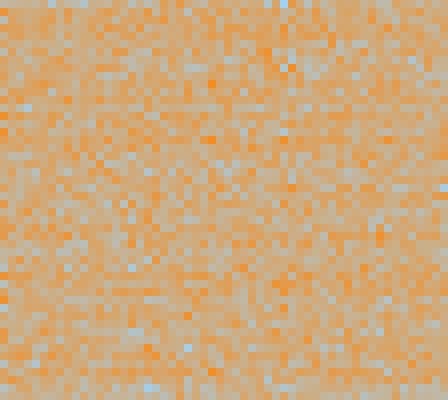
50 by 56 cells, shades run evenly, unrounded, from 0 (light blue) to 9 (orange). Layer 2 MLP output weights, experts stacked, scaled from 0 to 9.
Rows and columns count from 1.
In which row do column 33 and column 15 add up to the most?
7
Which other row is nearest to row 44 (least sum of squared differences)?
28
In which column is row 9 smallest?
36
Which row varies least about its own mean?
13
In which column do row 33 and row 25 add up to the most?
20
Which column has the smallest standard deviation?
10
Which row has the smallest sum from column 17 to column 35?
49
